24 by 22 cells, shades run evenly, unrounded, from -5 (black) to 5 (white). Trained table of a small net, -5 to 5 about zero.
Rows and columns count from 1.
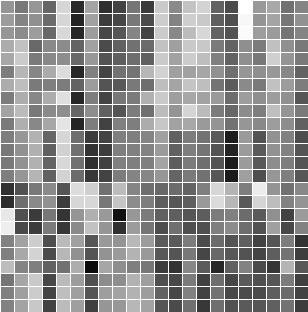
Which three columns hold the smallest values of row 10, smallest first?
6, 8, 22
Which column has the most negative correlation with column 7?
3
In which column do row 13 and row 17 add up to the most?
1
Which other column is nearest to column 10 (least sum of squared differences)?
11
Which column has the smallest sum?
17
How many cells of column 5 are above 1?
15
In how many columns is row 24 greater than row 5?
7
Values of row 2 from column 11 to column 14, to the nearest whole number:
-2 3 0 3
